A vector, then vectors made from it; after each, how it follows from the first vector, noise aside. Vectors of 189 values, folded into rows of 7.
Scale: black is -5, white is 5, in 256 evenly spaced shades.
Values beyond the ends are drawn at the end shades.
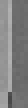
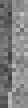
negated.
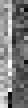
scaled up.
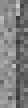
reversed, negated.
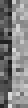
negated, scaled up.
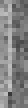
copied.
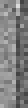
reversed, negated.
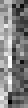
scaled up.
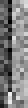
negated, scaled up.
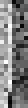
scaled up.
